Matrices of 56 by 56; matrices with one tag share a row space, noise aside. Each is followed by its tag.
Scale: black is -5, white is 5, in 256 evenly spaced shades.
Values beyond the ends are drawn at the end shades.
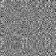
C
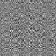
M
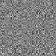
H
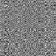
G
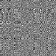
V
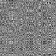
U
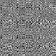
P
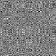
P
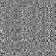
C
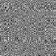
G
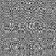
M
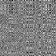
U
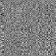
C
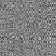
U
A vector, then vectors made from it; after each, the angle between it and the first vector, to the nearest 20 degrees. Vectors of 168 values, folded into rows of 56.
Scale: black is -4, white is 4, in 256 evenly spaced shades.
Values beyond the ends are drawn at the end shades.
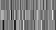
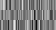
100 degrees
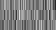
60 degrees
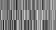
60 degrees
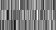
60 degrees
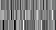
20 degrees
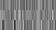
40 degrees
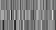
20 degrees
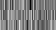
100 degrees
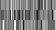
160 degrees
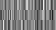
120 degrees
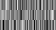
60 degrees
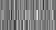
40 degrees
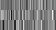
20 degrees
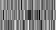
120 degrees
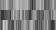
120 degrees
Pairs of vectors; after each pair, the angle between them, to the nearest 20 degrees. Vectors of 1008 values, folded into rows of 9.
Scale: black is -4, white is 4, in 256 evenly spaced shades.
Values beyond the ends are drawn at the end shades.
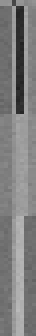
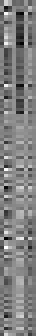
60 degrees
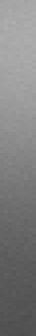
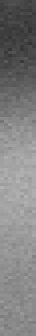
140 degrees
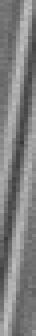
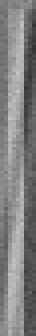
60 degrees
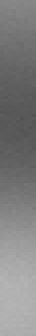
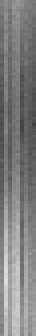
40 degrees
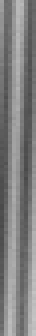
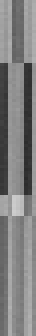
60 degrees
